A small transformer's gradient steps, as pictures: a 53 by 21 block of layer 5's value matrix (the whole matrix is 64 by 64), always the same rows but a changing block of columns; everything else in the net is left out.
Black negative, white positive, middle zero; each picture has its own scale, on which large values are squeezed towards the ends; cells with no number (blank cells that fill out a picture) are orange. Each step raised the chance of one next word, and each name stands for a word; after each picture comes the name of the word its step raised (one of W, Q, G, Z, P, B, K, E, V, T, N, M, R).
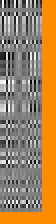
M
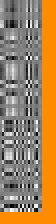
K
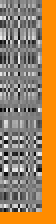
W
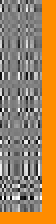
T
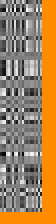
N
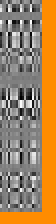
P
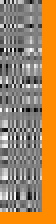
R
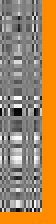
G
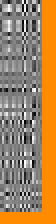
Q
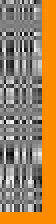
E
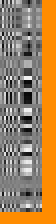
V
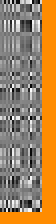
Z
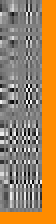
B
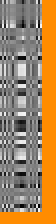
K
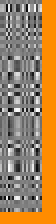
T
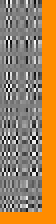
W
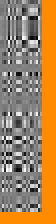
W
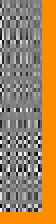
W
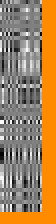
E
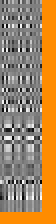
R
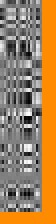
V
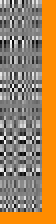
W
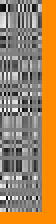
T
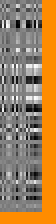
R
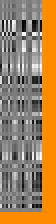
E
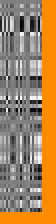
G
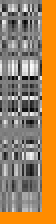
N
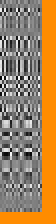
N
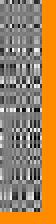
R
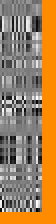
G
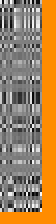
V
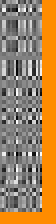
N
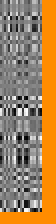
G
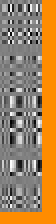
Q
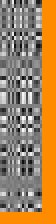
V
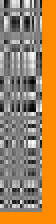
M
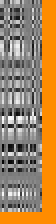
V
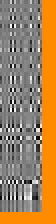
R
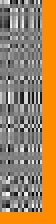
V
